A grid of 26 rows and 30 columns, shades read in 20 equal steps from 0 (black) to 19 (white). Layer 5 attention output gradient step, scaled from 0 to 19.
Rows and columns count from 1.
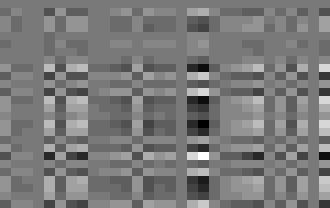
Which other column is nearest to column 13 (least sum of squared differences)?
26
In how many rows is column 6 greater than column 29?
8
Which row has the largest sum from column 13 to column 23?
20
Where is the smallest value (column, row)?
19, 16
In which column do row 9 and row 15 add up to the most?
30
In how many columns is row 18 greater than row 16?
15
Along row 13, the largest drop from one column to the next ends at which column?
6
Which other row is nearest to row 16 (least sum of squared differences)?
9
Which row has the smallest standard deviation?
1
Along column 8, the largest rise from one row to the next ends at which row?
13
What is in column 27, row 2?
10
